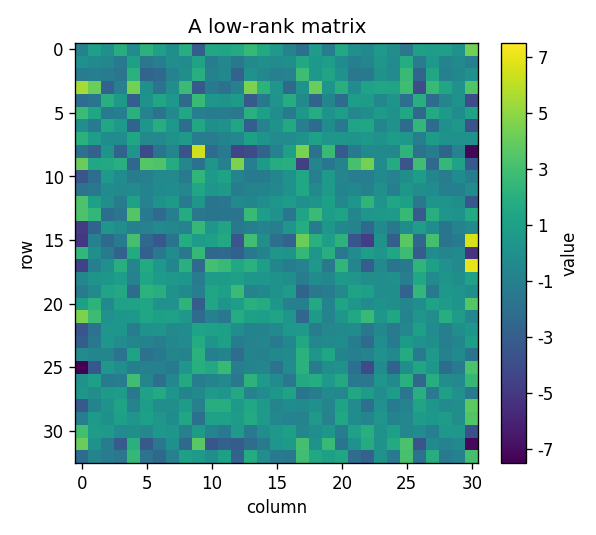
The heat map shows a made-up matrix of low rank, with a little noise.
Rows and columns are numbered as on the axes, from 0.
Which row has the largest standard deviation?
15
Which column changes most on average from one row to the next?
30
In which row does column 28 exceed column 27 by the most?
9
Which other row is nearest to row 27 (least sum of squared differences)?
19
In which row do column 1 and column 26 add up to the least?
8
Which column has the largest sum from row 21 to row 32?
17
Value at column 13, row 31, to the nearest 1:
-2
